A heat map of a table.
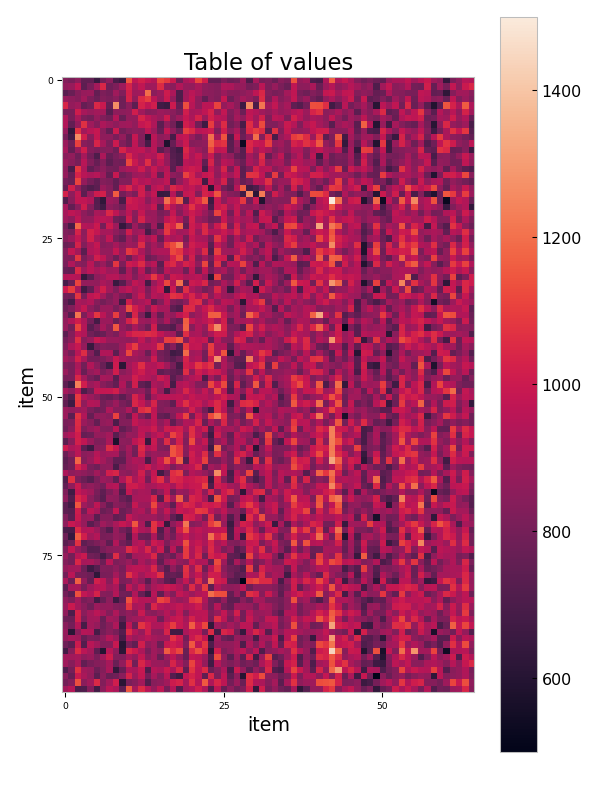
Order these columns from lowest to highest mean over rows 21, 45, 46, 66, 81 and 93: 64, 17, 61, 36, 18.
64, 17, 18, 61, 36
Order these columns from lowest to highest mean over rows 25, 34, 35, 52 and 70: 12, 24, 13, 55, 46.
46, 13, 55, 12, 24
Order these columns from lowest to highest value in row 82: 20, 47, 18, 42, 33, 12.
47, 33, 18, 12, 20, 42
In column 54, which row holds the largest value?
31
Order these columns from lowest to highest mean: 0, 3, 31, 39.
0, 3, 39, 31
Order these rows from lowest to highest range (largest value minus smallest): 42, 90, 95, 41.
42, 95, 41, 90
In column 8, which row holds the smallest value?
57
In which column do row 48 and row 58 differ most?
30
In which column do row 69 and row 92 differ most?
23
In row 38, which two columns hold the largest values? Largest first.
19, 11
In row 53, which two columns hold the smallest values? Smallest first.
44, 57
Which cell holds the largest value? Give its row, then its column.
19, 42
